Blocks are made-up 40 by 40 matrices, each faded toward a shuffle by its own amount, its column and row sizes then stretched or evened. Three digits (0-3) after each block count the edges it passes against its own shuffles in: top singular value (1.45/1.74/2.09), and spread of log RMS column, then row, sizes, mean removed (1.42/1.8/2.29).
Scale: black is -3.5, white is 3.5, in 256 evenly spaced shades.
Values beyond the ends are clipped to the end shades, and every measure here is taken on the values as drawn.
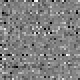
0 0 3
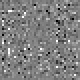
0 2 1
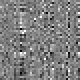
3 3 0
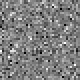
1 0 0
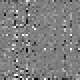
0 3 2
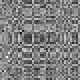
3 1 1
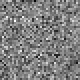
0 0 1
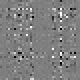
2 3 2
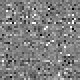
1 1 2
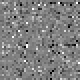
0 1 2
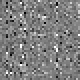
0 3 0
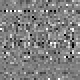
2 1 3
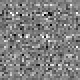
0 1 3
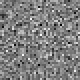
1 0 0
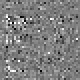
1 2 2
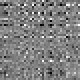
3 2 3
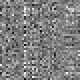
2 3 0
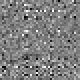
2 2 2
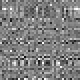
3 0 3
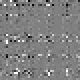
1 3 3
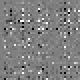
2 3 3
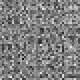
2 2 1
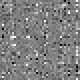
0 3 1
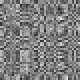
3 3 0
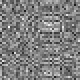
3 1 0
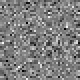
2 0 0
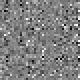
1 2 1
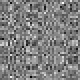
3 2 0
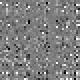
2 3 2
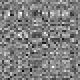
3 1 2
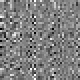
3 3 1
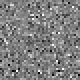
0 0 1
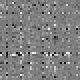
1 2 3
